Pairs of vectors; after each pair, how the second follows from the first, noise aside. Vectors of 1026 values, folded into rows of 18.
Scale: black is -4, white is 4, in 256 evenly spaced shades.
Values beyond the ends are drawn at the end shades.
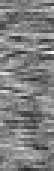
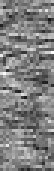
copied.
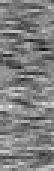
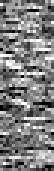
negated, scaled up.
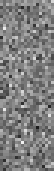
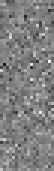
reversed, partly zeroed.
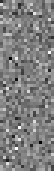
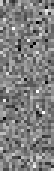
reversed, negated.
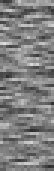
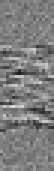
wrapped around, partly zeroed.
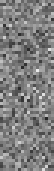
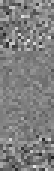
wrapped around, partly zeroed.
